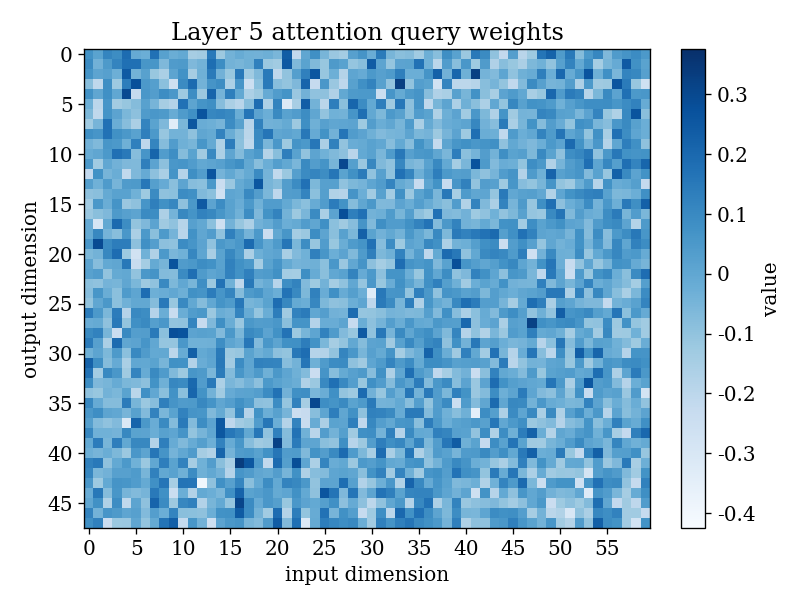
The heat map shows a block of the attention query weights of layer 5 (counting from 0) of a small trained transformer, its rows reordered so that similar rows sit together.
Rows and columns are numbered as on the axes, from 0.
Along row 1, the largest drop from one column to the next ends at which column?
22
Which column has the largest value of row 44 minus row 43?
12
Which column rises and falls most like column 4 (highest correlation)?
21
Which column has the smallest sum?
51
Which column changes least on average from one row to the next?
2
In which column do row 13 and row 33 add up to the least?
14
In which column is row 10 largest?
7
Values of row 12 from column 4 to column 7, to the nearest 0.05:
-0.2 -0.05 0 -0.1
